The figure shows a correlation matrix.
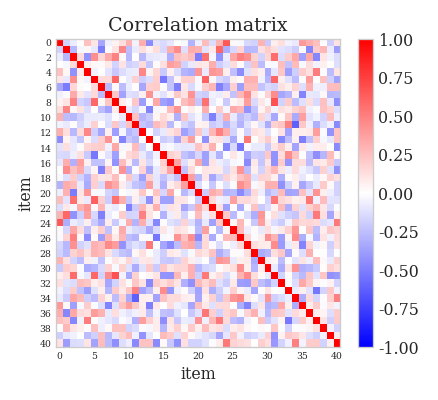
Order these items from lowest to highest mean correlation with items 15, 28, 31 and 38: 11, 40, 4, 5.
40, 4, 11, 5
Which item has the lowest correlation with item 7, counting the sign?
35
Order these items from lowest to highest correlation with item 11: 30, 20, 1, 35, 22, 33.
30, 22, 1, 20, 35, 33
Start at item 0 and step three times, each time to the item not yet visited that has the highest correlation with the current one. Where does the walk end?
34
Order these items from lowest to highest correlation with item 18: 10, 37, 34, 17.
17, 37, 34, 10
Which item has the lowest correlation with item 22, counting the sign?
10
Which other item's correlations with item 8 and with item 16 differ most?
31
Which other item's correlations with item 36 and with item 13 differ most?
21
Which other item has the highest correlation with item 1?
23
